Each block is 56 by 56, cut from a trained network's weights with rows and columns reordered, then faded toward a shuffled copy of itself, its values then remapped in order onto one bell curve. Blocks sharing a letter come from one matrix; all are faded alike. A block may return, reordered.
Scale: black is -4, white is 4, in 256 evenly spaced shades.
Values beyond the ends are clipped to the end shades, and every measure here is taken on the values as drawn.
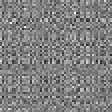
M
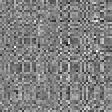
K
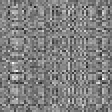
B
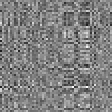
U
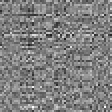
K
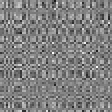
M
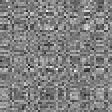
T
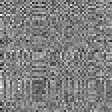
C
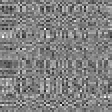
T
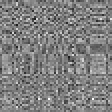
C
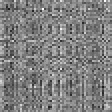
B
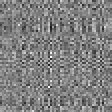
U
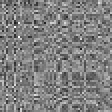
K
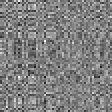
U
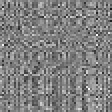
C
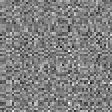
C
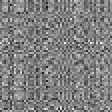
C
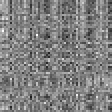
B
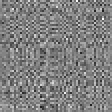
T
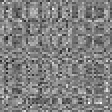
C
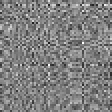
K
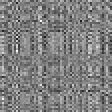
B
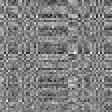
U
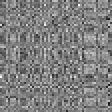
C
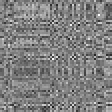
T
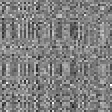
B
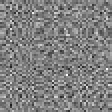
C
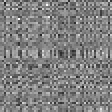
M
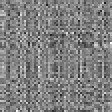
B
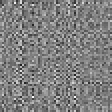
K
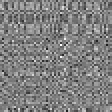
C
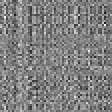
B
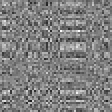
U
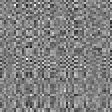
T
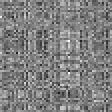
B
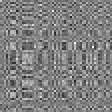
M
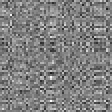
U
